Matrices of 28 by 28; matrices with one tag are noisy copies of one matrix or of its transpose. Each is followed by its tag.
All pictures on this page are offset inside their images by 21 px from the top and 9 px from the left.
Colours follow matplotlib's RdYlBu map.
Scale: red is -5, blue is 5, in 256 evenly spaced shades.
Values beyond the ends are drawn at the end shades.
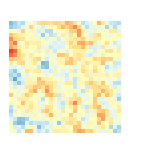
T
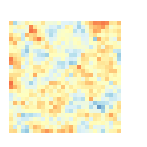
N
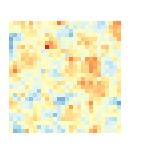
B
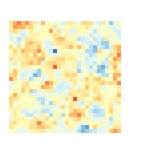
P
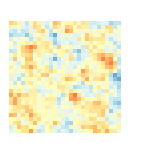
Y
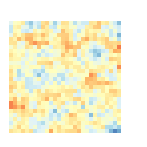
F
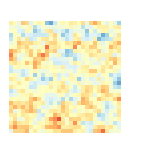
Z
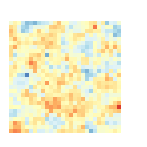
B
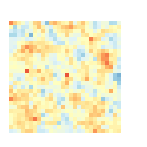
Y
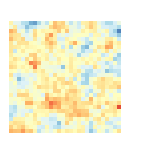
B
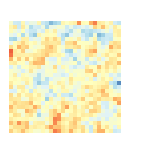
Z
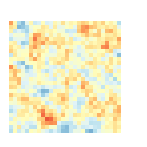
Y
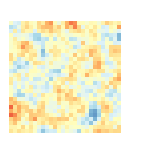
N
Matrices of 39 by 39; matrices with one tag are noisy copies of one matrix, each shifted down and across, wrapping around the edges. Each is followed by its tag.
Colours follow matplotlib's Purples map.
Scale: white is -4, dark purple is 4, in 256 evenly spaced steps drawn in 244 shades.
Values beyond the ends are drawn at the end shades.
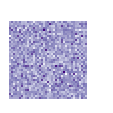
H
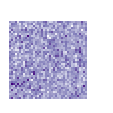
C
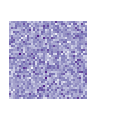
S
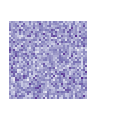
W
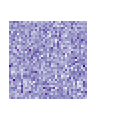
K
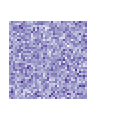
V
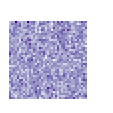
W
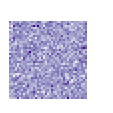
H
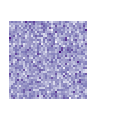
C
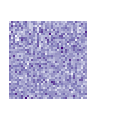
K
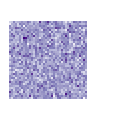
C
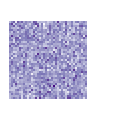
K
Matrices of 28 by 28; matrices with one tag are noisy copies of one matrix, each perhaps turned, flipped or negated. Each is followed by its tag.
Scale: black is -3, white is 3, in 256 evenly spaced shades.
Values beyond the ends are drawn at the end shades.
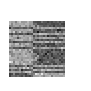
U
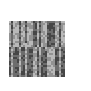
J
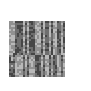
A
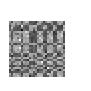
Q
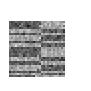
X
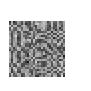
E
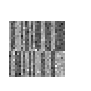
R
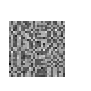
E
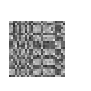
Q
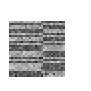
A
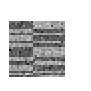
X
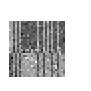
U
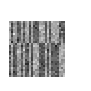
A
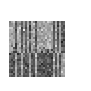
U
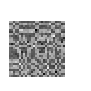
E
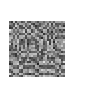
E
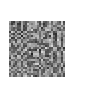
E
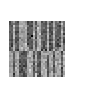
J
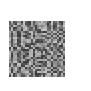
E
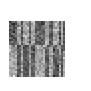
X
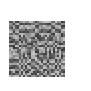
E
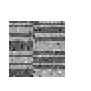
X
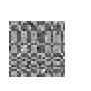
Q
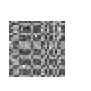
Q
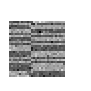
A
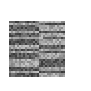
J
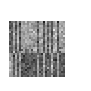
U
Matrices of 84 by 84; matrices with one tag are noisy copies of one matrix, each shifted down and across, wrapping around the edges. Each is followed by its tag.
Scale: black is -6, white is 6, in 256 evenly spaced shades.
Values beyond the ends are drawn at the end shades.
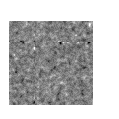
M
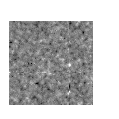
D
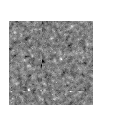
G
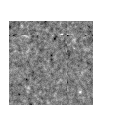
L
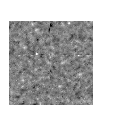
G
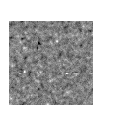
G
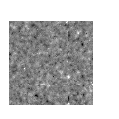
D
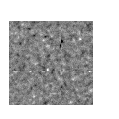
G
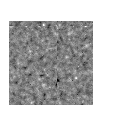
G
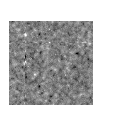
D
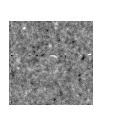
L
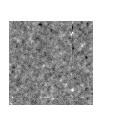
D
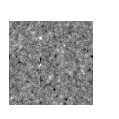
D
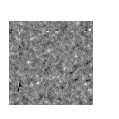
G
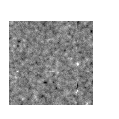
D
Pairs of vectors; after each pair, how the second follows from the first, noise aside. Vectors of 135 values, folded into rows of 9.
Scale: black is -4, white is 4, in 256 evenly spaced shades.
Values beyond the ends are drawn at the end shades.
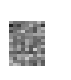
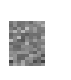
reversed, shrunk.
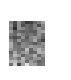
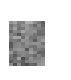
negated, shrunk.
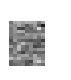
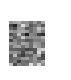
wrapped around.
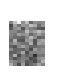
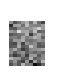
reversed, negated.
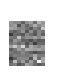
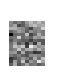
copied.
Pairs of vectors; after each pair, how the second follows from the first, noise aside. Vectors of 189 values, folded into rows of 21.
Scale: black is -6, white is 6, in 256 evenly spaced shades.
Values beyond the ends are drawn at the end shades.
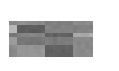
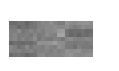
wrapped around, shrunk.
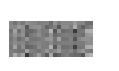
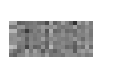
reversed.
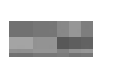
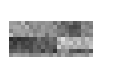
negated, scaled up.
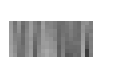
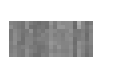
wrapped around, negated, shrunk.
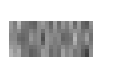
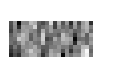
negated, scaled up.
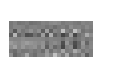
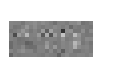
negated, partly zeroed.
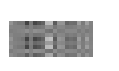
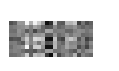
negated, scaled up.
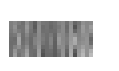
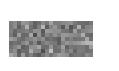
shuffled.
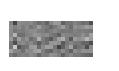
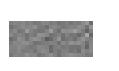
wrapped around, shrunk.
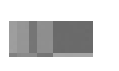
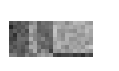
negated, scaled up.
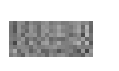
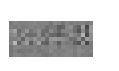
negated, partly zeroed.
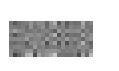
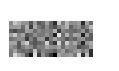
negated, scaled up.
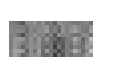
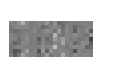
negated, partly zeroed.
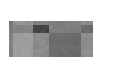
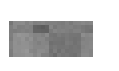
shrunk.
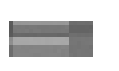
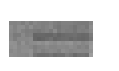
reversed, negated, shrunk.
